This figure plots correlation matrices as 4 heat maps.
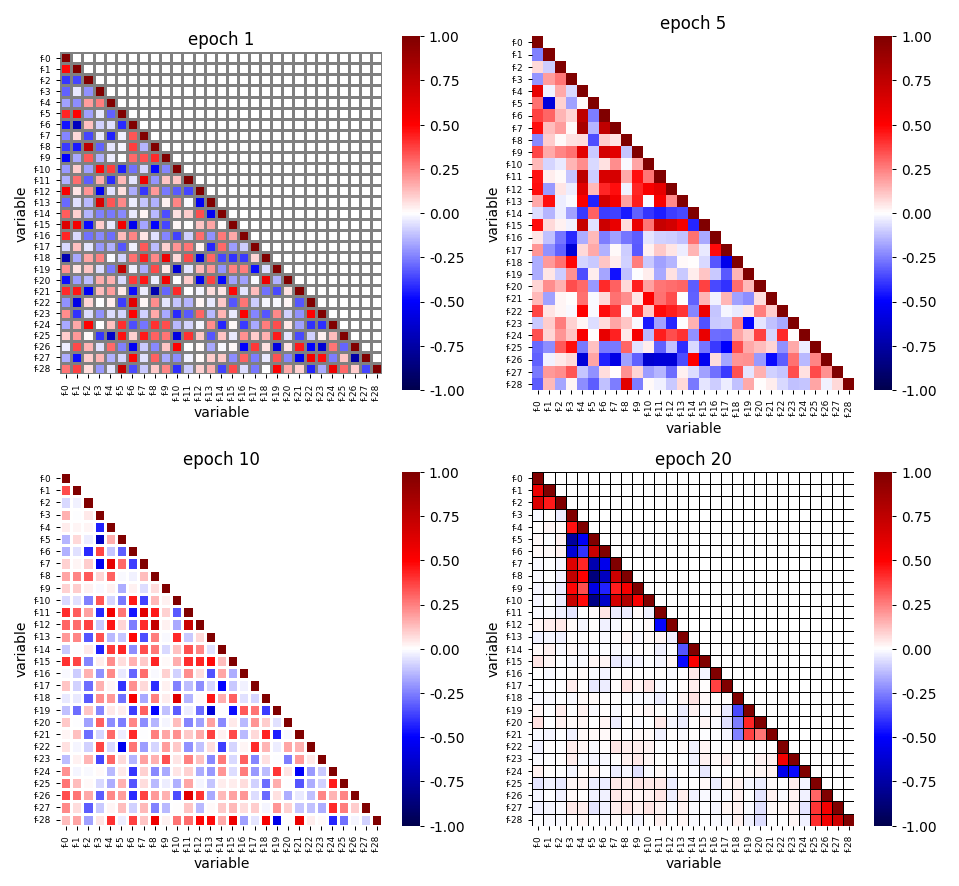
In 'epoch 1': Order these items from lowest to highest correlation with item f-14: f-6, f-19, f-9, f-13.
f-13, f-9, f-19, f-6
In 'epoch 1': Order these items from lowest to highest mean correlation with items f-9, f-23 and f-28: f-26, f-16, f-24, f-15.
f-26, f-15, f-16, f-24
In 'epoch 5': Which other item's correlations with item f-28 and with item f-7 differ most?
f-4
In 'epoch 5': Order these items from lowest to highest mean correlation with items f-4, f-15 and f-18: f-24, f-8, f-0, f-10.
f-8, f-10, f-0, f-24
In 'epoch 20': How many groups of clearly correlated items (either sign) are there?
8
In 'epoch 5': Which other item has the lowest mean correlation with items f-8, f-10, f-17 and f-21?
f-26
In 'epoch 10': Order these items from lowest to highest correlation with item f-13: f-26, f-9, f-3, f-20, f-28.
f-26, f-9, f-20, f-3, f-28
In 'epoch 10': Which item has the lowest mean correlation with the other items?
f-19
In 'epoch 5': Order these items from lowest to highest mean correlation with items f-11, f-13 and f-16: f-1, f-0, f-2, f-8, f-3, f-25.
f-25, f-3, f-2, f-8, f-1, f-0
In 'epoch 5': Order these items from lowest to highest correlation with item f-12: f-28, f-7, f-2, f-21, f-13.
f-28, f-2, f-13, f-21, f-7
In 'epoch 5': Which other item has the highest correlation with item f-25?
f-3
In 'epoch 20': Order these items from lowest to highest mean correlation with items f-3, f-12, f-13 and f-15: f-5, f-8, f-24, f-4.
f-5, f-24, f-4, f-8
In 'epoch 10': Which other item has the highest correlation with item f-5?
f-14
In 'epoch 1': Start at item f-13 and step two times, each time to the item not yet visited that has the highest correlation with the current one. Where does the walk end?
f-10
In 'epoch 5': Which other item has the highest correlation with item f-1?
f-13
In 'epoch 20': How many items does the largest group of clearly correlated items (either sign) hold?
8
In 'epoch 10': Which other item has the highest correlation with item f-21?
f-28
